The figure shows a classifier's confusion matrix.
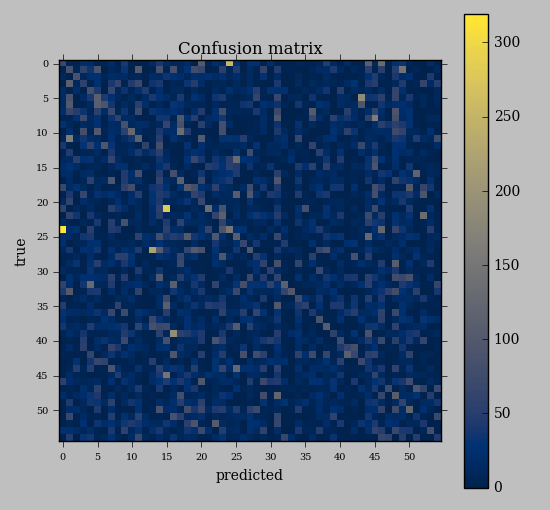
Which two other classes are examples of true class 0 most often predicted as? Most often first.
24, 46
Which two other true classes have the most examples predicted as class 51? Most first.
16, 47
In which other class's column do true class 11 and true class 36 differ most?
1
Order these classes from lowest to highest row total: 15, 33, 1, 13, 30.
30, 13, 15, 33, 1
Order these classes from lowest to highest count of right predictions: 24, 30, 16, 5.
30, 16, 5, 24
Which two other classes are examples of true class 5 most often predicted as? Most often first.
43, 1
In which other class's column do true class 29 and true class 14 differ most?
25
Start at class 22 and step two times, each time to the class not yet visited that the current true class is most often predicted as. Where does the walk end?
19
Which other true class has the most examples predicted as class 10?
18
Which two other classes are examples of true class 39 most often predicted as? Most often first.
16, 44
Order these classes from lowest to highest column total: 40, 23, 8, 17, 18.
8, 40, 18, 17, 23
